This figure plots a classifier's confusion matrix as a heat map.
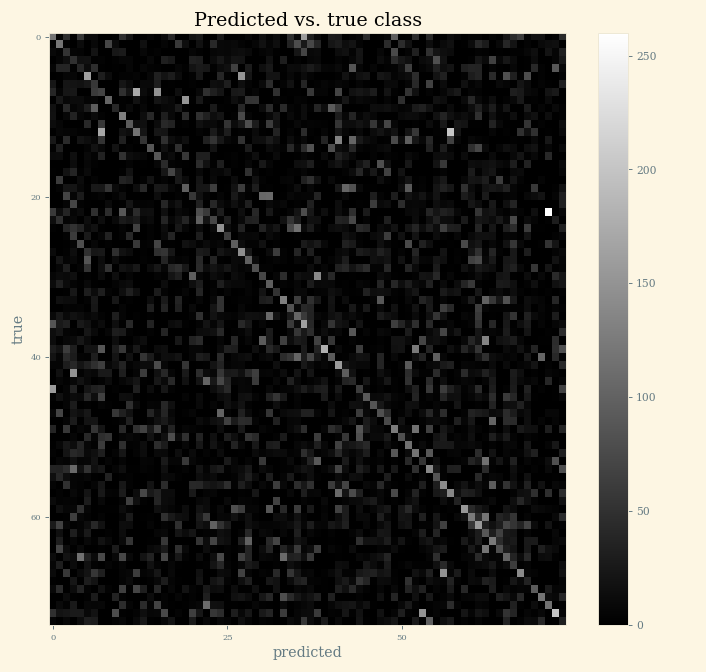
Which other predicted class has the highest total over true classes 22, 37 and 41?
71
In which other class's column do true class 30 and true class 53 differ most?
62
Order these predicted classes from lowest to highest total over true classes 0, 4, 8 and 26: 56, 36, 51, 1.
56, 1, 51, 36
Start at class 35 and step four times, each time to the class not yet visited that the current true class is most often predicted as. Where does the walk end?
64
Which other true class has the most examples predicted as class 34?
24
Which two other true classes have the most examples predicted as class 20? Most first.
30, 72
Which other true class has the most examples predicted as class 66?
23
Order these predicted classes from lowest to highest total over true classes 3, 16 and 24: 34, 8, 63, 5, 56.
8, 5, 34, 63, 56
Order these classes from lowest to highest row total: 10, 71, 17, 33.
17, 71, 10, 33
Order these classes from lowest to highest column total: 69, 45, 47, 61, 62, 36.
69, 45, 47, 62, 36, 61
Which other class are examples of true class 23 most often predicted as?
21
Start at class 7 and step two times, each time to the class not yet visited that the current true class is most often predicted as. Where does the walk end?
57
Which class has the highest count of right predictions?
72
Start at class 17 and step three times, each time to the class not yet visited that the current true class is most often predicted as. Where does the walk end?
28
